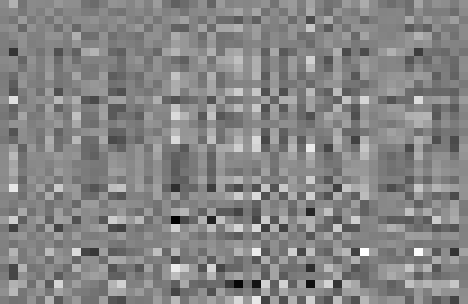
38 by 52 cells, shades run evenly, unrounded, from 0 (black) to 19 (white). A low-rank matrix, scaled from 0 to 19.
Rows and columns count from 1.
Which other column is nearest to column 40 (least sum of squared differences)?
49
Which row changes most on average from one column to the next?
32
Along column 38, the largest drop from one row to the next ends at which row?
36
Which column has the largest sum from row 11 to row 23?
29
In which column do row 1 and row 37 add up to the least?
20
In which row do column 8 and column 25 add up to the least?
34
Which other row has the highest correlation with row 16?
5
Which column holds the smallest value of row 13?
11
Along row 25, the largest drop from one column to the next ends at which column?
30
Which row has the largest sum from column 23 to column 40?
19
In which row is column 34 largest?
28
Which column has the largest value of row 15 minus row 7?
47
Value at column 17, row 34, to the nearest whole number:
12
